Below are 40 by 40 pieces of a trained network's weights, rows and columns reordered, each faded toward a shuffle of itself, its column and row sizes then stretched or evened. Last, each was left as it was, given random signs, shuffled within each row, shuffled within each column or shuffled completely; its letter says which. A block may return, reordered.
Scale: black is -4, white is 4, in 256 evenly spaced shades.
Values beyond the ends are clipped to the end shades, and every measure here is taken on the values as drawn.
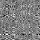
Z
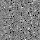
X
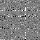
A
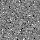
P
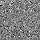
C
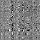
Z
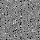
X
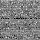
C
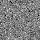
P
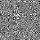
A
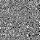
A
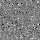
P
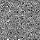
A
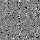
X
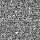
C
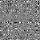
A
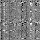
Z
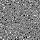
C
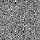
X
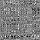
Z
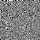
A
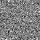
C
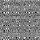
Z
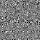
A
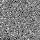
P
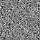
X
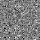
A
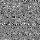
C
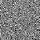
X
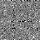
A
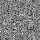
A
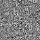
A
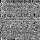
Z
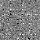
A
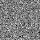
C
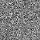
A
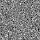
X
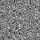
X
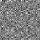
Z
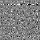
A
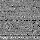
C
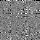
A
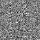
A
